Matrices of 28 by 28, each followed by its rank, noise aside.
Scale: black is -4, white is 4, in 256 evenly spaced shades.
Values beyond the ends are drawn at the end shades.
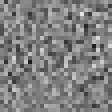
eight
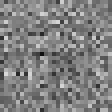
six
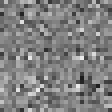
six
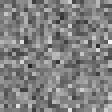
eight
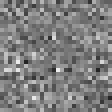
six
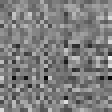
four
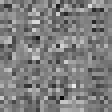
four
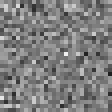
eight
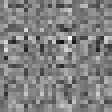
three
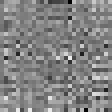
four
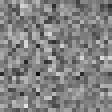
six
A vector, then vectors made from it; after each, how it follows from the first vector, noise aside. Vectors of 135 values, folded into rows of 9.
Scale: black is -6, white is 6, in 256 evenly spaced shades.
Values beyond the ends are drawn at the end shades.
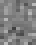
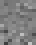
negated, partly zeroed.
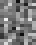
scaled up.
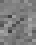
wrapped around, negated, partly zeroed.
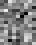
reversed, scaled up.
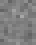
reversed, negated, shrunk.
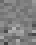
negated, partly zeroed.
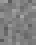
reversed, negated, shrunk.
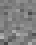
negated, partly zeroed.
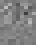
wrapped around, partly zeroed.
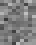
wrapped around, negated.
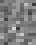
negated.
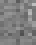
partly zeroed.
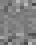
negated, partly zeroed.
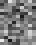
reversed, scaled up.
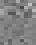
wrapped around, negated, partly zeroed.
